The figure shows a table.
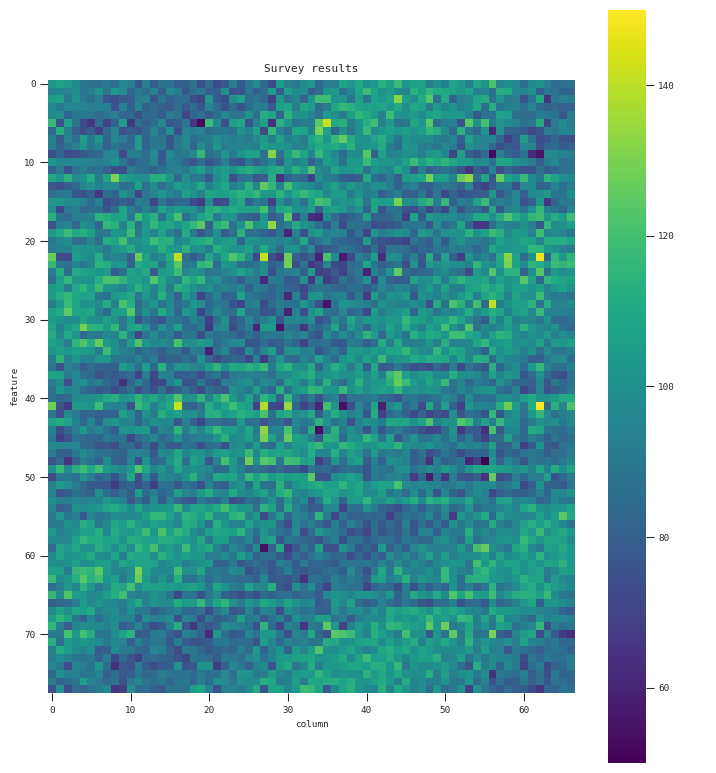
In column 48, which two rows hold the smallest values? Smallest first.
50, 48
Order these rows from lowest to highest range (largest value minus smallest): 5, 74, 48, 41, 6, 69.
74, 69, 6, 48, 5, 41
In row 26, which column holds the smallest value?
32
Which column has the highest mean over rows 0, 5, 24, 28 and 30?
56
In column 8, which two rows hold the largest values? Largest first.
12, 25
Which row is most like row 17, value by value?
23
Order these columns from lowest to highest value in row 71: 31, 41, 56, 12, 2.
12, 31, 56, 2, 41
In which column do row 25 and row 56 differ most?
27
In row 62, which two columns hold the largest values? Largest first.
11, 6
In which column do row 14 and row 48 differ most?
34
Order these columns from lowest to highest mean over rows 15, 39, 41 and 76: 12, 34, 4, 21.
21, 12, 4, 34
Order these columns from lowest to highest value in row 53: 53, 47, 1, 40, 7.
1, 47, 7, 53, 40
